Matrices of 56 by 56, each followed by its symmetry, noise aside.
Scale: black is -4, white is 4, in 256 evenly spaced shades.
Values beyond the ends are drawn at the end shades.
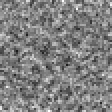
same after a half turn.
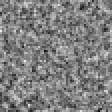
symmetric across the other diagonal.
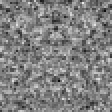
mirrored left to right.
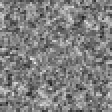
same after a half turn.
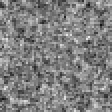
antisymmetric.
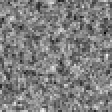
no symmetry.
